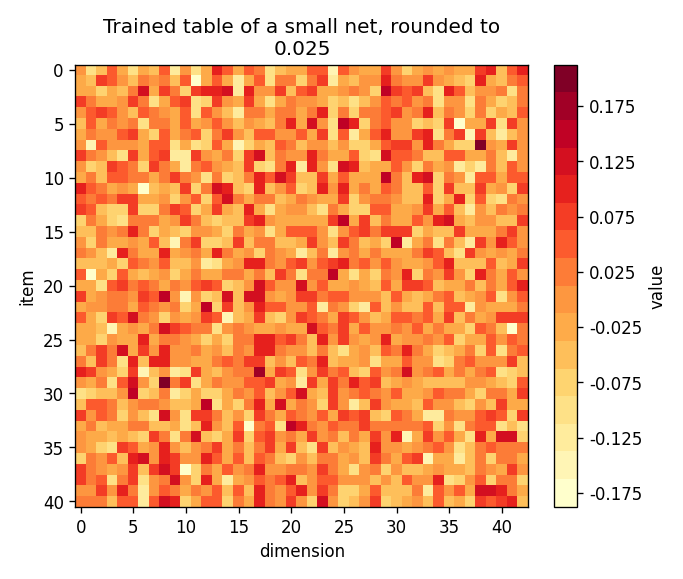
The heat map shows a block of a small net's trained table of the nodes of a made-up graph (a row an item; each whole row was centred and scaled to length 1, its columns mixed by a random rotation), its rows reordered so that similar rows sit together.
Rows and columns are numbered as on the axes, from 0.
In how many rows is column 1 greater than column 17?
5
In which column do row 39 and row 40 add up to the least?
6
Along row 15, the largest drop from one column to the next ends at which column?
32
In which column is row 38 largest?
9
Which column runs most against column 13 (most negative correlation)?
24
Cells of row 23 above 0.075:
1
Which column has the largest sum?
17
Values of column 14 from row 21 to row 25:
0.125 0.075 -0.15 0 -0.075
